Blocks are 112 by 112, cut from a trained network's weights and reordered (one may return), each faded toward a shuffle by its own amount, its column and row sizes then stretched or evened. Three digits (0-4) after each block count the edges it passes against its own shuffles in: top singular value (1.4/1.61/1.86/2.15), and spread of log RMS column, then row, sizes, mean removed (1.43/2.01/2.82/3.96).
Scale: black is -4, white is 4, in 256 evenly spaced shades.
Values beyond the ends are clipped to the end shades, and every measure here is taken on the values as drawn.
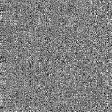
3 2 1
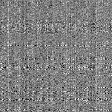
3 0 3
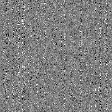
1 3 0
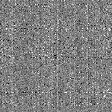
2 0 2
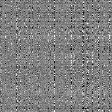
3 4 0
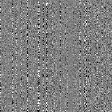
4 4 1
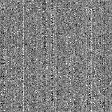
3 2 1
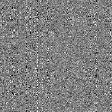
3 3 2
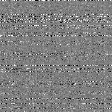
1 0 4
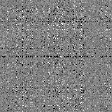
2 3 2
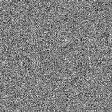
2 0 1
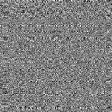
4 0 3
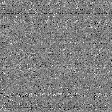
1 1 2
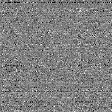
2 1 2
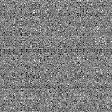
2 2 0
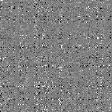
1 3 3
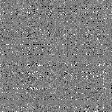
0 2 3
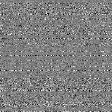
1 1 4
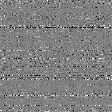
2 1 4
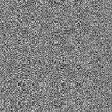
4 2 1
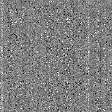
1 2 1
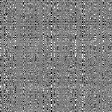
4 4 0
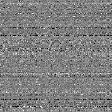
4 1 3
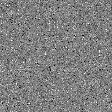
0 1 0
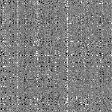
3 3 3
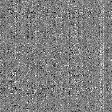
2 2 2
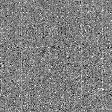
1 0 1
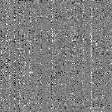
1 3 2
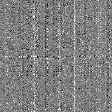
3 3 2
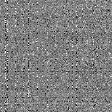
2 3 0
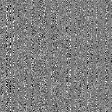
1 4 1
